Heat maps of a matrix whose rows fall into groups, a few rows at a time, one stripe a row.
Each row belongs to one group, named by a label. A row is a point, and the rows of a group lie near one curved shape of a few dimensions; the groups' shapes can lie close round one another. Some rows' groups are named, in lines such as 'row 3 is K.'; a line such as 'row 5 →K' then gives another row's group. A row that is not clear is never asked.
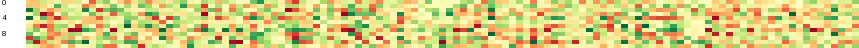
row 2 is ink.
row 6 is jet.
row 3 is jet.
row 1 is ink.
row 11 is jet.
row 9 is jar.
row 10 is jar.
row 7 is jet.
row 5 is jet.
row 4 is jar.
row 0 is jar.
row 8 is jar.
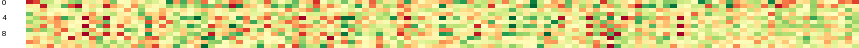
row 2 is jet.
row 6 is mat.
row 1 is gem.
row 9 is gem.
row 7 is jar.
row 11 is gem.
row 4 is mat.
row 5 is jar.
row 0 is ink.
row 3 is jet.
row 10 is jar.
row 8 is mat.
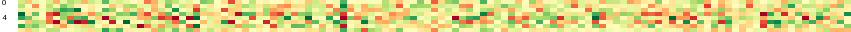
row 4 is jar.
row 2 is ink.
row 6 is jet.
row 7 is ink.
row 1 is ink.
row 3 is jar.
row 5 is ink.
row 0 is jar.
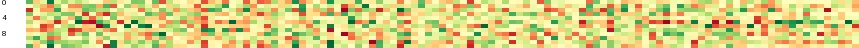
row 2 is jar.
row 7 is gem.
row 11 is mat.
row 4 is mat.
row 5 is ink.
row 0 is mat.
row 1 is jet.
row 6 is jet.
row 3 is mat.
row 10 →mat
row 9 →jar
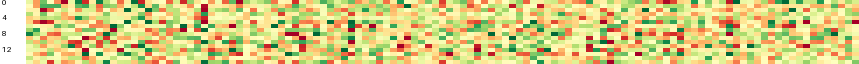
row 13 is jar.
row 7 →jar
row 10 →jet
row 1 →mat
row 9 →mat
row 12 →mat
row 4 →mat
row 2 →jet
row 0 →ink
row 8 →jar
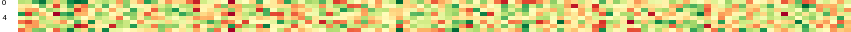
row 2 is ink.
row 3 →jar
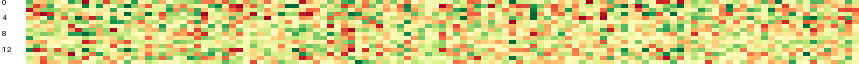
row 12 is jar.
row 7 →jet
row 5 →ink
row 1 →jar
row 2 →ink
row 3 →jet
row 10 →mat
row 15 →jet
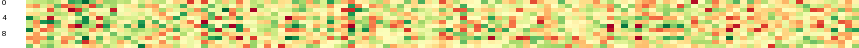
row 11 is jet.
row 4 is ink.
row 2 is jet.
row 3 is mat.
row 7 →ink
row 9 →jar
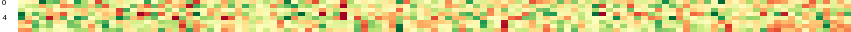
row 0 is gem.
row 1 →jet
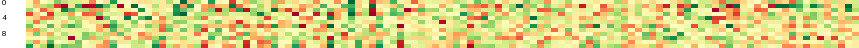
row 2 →ink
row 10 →mat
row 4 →jet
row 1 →ink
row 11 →mat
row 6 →mat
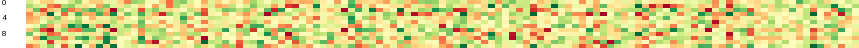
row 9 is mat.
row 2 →jet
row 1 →jar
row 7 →jet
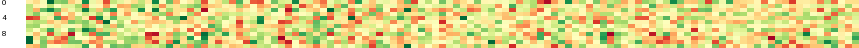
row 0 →gem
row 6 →jar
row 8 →gem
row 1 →mat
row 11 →ink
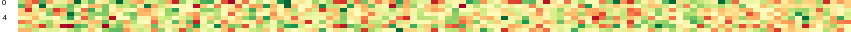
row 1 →mat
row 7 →ink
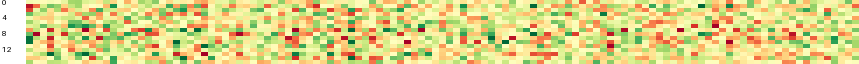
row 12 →jet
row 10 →ink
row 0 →jet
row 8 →jar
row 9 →ink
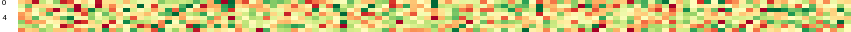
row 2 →ink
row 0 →gem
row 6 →jet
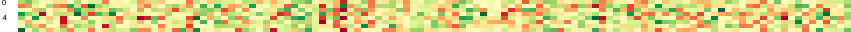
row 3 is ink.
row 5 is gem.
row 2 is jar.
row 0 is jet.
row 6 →jet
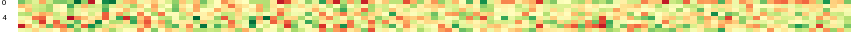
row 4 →gem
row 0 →ink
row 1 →mat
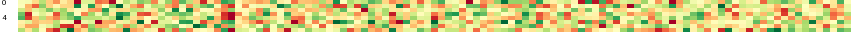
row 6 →gem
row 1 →jar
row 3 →jar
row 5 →mat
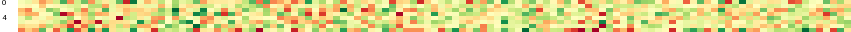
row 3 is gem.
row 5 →mat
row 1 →jar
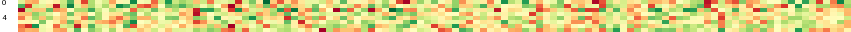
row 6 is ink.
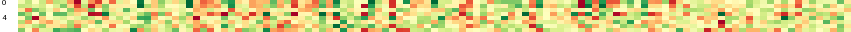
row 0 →mat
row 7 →ink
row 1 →mat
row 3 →mat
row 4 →jet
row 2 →ink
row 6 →mat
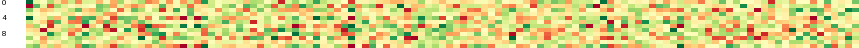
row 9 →ink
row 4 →jar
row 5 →jet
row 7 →jet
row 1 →jar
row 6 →mat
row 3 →jet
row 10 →jet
